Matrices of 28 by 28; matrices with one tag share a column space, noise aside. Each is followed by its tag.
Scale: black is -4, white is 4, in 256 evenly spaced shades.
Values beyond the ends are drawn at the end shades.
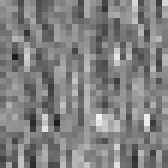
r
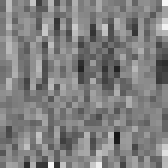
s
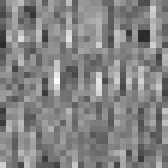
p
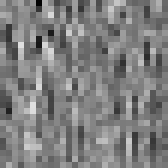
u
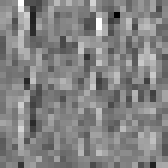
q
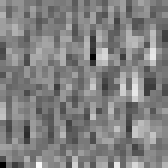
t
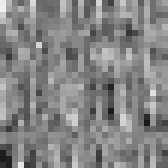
r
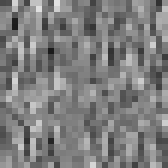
q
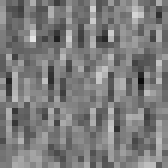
p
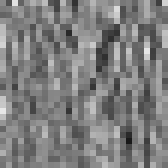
u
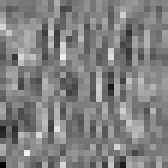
t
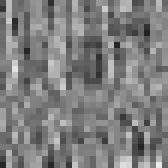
s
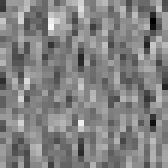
q
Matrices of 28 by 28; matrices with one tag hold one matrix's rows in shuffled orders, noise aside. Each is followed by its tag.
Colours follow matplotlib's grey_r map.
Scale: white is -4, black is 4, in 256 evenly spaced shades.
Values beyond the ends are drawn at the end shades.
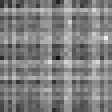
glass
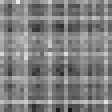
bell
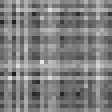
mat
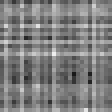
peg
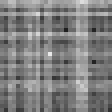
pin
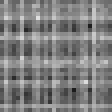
peg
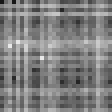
mat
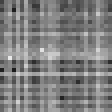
mat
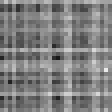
glass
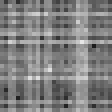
pin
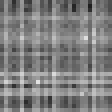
peg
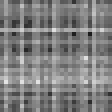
peg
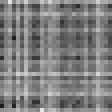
mat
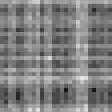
pin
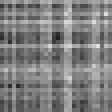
glass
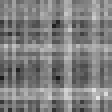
glass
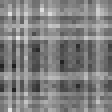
mat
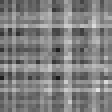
glass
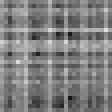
bell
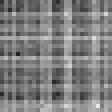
glass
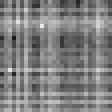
mat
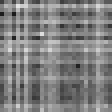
mat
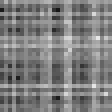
glass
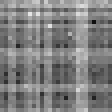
pin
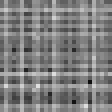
peg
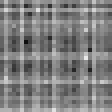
peg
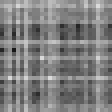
mat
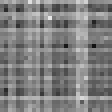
pin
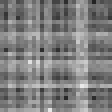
pin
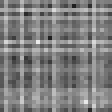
peg
